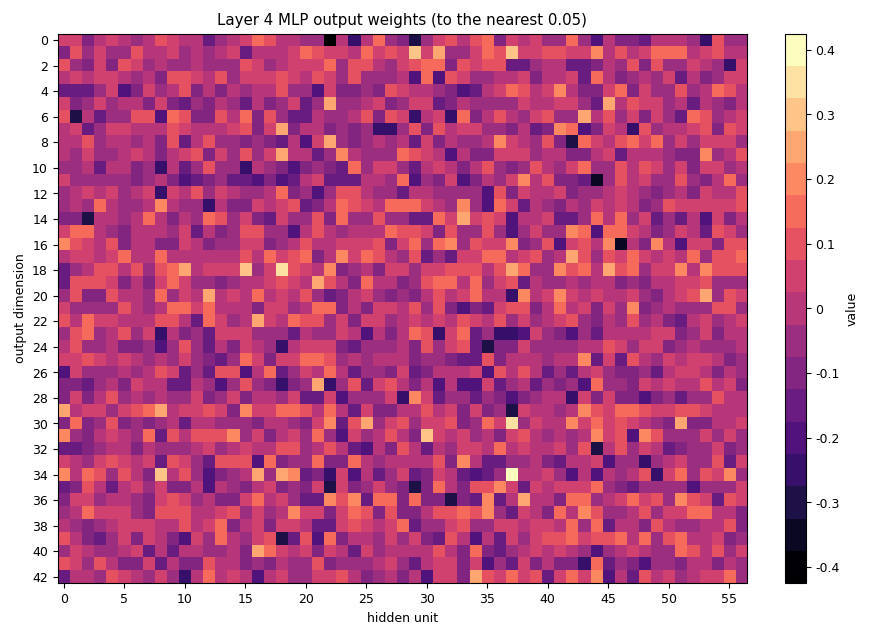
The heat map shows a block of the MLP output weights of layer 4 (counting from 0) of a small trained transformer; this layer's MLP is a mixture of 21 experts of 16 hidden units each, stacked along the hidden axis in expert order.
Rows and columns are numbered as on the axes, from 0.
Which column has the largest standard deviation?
37
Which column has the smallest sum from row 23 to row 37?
12
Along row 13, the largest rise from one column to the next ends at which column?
36
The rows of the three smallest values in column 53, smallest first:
0, 14, 15
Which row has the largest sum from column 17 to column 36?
1
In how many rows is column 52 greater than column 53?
13
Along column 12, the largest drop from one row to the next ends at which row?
23
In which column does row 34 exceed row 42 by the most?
16
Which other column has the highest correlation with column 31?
34
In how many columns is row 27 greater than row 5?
19
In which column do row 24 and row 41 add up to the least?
35
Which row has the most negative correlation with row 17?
31
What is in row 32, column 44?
-0.3
